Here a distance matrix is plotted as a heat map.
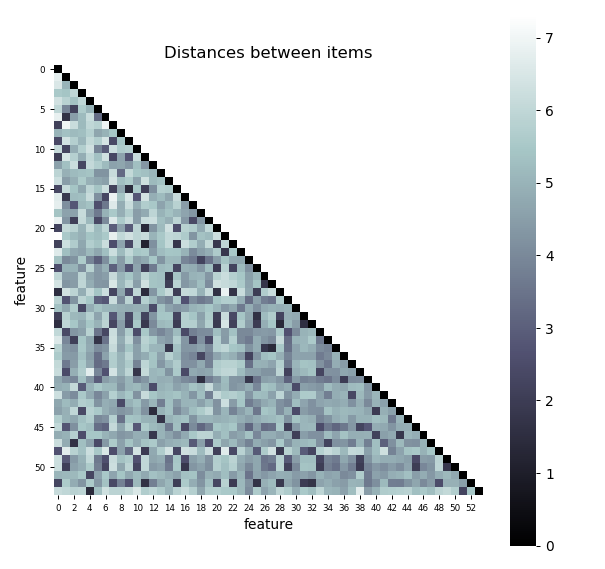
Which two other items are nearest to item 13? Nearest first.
44, 8
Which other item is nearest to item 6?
1
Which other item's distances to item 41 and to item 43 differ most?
12
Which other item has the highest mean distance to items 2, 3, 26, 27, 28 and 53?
21
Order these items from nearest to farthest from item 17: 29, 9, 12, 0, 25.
29, 25, 12, 9, 0
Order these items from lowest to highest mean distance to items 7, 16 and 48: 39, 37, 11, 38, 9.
11, 9, 39, 38, 37
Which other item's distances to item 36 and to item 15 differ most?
9
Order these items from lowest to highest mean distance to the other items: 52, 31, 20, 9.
52, 31, 20, 9
